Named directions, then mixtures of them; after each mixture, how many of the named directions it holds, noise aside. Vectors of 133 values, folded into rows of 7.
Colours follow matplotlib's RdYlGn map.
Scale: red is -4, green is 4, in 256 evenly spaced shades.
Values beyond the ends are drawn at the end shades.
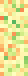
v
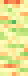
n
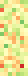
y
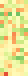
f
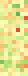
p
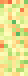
four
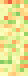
two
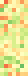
two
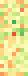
three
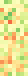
four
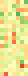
three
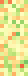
three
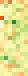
two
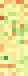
three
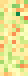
two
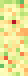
two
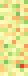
two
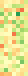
three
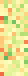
one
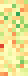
four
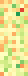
three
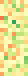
one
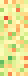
four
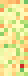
three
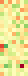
three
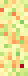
one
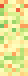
three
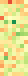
two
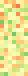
three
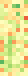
one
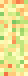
three
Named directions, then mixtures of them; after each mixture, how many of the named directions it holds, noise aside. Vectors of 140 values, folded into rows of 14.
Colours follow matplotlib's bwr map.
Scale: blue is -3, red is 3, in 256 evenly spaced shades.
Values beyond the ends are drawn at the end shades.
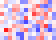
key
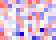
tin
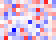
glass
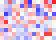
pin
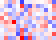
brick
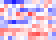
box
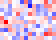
two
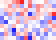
four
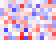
two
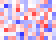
one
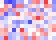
two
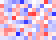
four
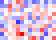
two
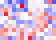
three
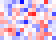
four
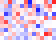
one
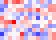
three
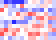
one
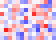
one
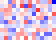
three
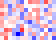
four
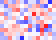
two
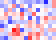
three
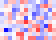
one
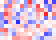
one
